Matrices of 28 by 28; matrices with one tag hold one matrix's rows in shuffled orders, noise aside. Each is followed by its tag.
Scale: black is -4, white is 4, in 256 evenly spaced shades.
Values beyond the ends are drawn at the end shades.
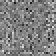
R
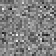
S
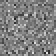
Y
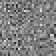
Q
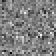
S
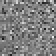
S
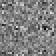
S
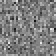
Q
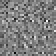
Y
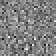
Y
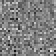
Q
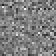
S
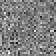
Q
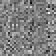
R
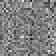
R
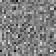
Q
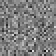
Y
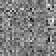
R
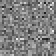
S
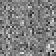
R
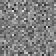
Y
